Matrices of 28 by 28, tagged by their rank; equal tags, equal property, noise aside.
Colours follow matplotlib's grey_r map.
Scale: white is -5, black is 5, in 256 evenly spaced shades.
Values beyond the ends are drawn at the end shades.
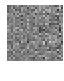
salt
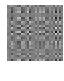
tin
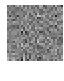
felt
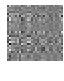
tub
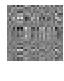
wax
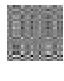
tin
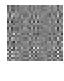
wax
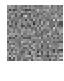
felt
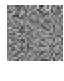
felt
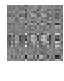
wax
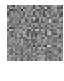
felt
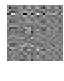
tub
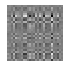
tin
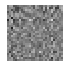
salt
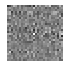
salt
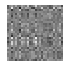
wax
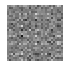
salt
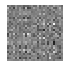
salt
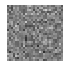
felt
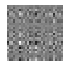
wax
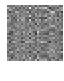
salt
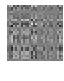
wax
